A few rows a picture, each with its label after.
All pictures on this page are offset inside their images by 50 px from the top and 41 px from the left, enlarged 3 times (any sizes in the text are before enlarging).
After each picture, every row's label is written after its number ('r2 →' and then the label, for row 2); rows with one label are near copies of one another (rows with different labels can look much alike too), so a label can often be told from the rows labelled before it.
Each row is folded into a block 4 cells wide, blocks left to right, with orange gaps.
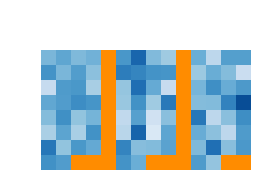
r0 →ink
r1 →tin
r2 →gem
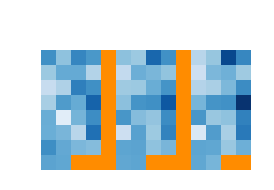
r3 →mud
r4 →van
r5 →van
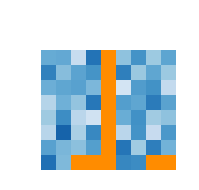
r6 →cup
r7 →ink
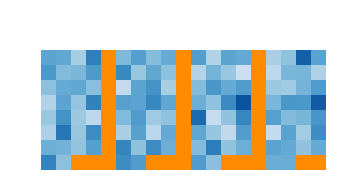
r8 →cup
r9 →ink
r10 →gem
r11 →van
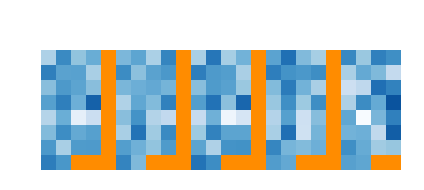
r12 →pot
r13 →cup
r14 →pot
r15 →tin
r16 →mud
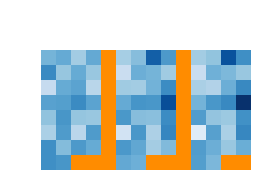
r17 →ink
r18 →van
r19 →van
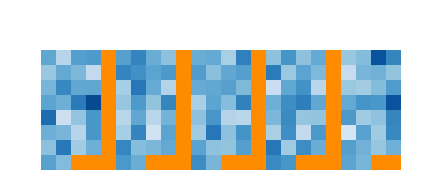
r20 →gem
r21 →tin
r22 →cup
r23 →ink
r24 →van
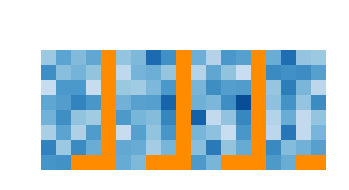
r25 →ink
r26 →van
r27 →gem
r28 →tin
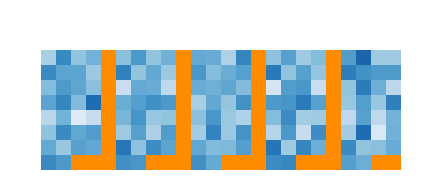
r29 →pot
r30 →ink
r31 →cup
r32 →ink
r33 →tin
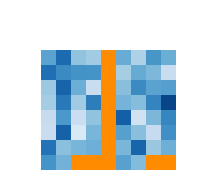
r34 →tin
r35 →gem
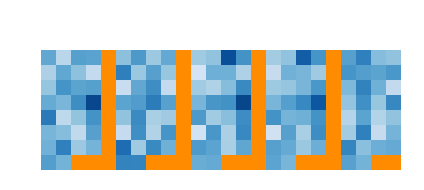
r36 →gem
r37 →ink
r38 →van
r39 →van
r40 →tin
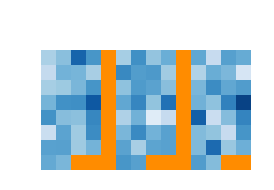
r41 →van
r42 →pot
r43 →gem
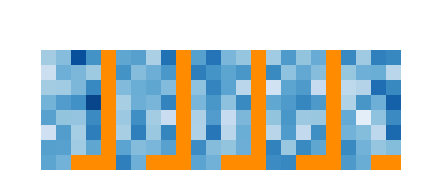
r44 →van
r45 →cup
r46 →tin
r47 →ink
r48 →mud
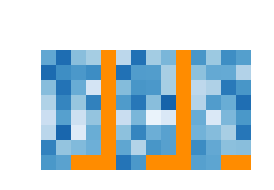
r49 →tin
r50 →pot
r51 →mud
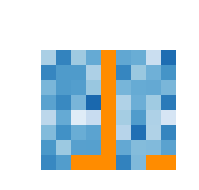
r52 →pot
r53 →cup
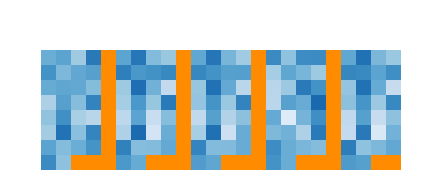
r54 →cup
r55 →tin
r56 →tin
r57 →mud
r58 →tin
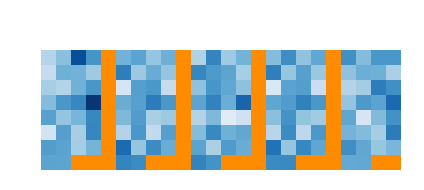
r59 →van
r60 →ink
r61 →pot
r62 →ink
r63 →mud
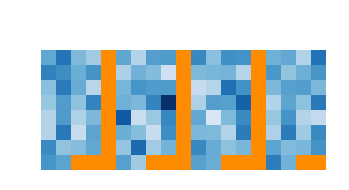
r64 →tin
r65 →gem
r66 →mud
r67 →cup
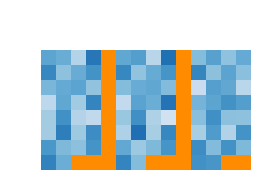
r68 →cup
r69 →cup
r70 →ink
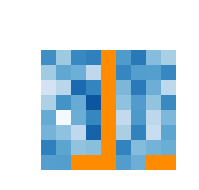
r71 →mud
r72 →tin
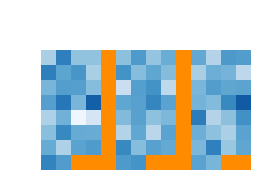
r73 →pot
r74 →ink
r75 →gem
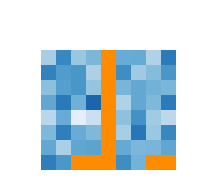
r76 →pot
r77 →cup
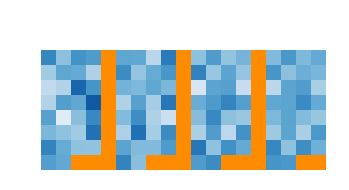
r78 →mud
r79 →cup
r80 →ink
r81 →ink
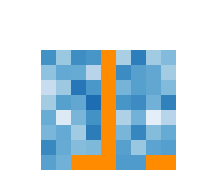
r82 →mud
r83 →pot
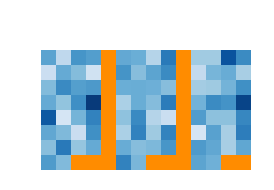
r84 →gem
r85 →cup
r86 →van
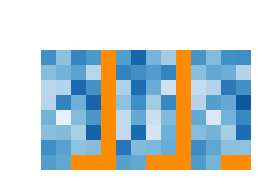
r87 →mud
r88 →tin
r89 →mud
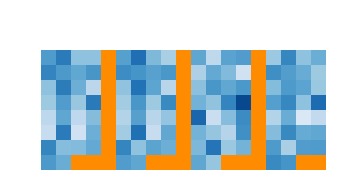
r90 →tin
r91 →tin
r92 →gem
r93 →pot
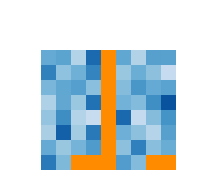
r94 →cup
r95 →gem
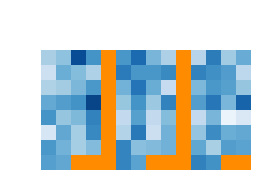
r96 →van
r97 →tin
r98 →pot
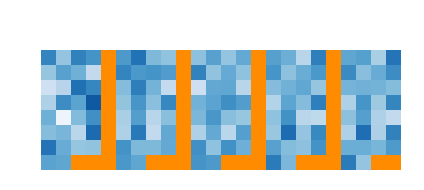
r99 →mud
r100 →tin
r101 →ink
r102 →cup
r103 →cup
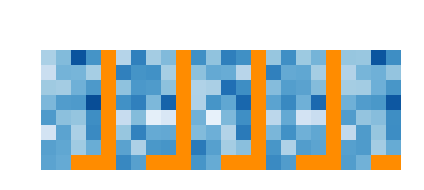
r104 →van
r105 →pot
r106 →mud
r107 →pot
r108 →van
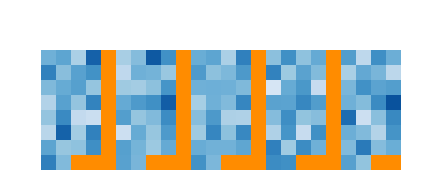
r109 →cup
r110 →van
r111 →cup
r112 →ink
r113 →gem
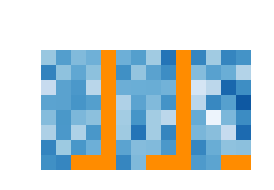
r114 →ink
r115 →cup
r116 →mud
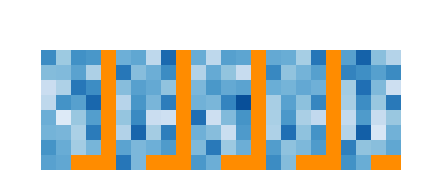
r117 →mud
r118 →cup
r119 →gem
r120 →cup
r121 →tin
